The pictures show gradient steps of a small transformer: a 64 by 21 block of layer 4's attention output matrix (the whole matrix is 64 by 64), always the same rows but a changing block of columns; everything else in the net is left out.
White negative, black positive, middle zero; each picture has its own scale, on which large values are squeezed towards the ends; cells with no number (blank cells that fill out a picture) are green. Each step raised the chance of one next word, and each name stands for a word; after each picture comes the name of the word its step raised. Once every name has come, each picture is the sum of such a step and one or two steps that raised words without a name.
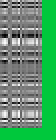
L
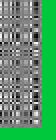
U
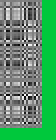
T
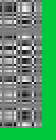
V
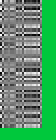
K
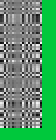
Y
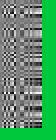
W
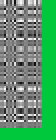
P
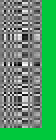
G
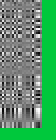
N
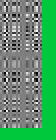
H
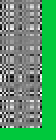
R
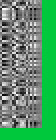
T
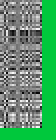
W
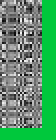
Y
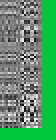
W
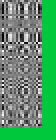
U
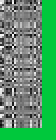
K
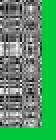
U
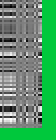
R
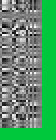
K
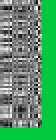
N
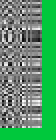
G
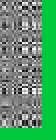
G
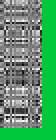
P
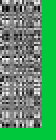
V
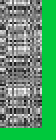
P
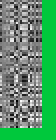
R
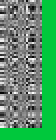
W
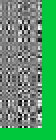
R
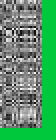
N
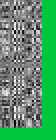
N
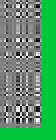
R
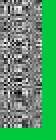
H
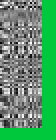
L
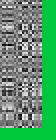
H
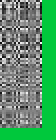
L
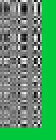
V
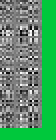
K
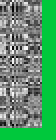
V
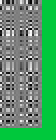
P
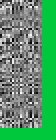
L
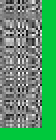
K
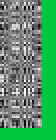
R
